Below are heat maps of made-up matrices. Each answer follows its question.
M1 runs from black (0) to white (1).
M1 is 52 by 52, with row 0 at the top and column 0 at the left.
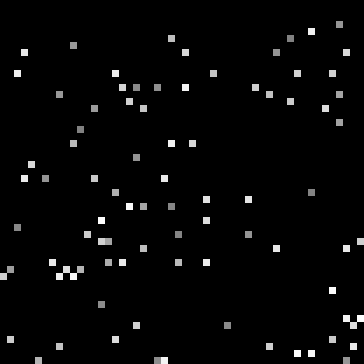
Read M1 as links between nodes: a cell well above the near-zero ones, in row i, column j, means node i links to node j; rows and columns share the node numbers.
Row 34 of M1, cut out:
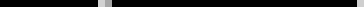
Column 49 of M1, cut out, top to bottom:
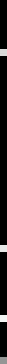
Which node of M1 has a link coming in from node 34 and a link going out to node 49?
node 51
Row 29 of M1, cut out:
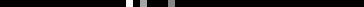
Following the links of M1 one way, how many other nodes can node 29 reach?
12
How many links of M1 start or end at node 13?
5
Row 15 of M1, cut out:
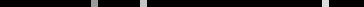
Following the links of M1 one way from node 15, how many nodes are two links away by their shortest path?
9
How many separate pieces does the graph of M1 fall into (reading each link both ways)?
3
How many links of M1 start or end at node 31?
2
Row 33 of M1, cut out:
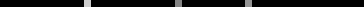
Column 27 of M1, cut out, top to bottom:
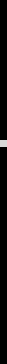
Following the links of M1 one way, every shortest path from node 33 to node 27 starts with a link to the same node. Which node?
node 35
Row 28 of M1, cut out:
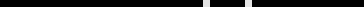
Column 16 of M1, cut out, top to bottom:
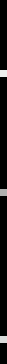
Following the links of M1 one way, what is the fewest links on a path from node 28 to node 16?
4
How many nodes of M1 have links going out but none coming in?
7
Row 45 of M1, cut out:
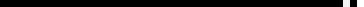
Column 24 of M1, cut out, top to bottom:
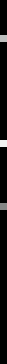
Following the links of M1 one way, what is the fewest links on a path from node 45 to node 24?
3
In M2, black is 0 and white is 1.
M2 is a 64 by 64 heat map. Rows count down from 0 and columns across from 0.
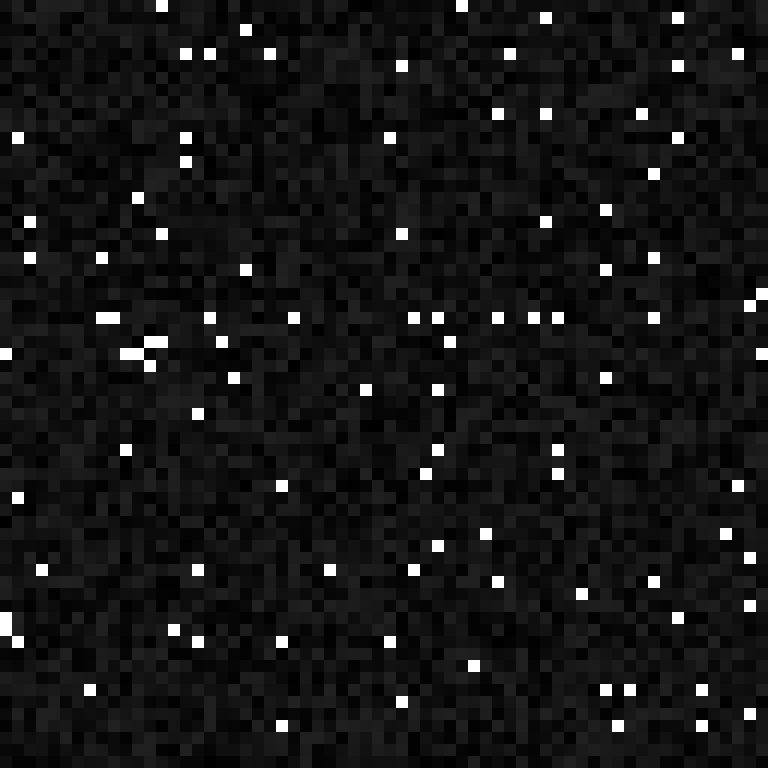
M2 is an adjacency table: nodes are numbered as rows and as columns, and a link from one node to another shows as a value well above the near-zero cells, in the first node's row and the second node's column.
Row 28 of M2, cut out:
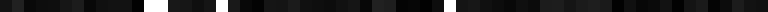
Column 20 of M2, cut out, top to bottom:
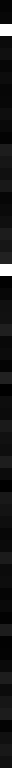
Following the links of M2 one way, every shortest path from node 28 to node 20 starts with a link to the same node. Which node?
node 18
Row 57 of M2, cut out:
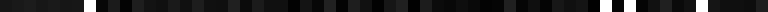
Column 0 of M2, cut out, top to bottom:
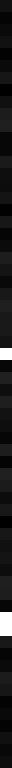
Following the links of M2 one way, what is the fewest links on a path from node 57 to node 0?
2
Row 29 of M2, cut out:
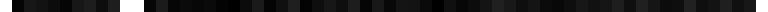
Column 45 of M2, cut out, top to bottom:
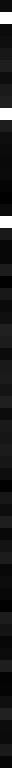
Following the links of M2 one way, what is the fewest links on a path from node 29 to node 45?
3
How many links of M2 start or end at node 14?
2
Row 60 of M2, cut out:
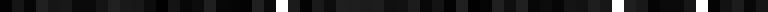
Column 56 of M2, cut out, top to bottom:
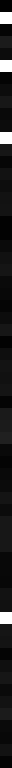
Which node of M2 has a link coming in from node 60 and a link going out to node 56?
node 51
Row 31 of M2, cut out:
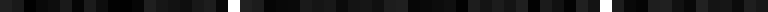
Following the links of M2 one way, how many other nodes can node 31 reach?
6
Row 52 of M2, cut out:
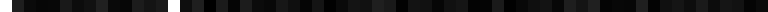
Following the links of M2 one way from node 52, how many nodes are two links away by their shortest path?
3
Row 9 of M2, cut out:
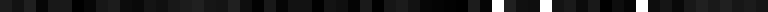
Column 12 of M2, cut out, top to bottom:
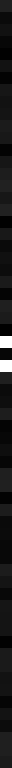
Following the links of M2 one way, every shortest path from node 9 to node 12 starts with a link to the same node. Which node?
node 53
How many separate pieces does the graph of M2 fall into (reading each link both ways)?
3
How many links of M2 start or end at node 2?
3
